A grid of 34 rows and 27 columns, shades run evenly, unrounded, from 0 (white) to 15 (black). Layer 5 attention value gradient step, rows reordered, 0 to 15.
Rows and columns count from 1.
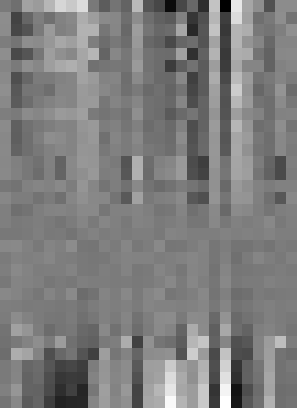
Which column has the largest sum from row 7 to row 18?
18
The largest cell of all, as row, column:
1, 21
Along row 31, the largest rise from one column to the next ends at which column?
22
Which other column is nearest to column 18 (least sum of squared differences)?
2
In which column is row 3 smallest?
20
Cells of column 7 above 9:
4
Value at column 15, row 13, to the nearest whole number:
8
